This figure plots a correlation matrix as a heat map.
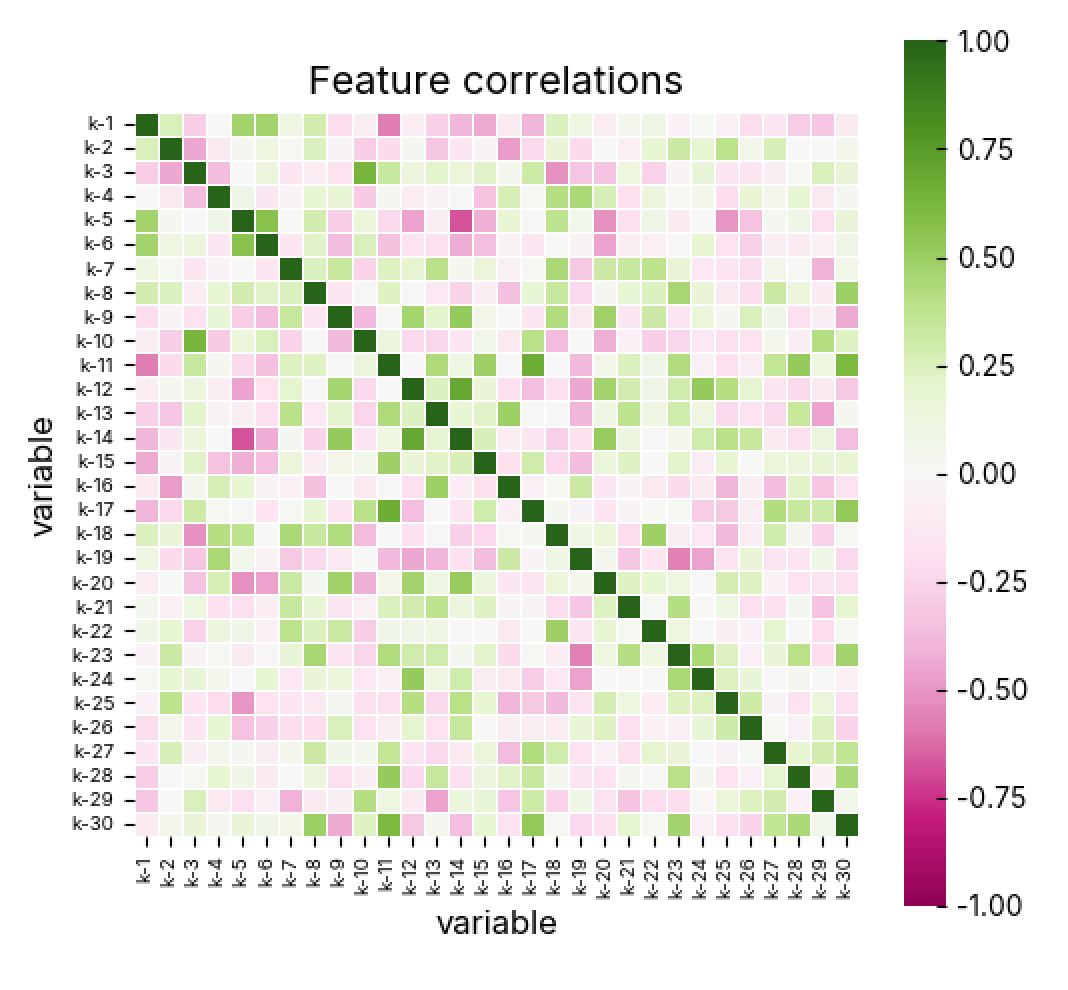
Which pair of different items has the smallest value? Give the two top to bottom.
k-5, k-14
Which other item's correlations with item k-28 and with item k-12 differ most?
k-14
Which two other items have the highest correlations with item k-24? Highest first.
k-12, k-23
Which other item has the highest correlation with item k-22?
k-18
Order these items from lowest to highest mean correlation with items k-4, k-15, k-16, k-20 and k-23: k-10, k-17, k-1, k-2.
k-10, k-1, k-2, k-17
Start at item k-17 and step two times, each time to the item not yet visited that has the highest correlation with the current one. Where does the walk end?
k-30
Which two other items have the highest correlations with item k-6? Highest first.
k-5, k-1
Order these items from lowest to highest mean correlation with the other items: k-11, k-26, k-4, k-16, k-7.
k-16, k-26, k-4, k-7, k-11
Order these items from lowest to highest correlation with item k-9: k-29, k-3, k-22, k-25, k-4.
k-3, k-29, k-25, k-4, k-22
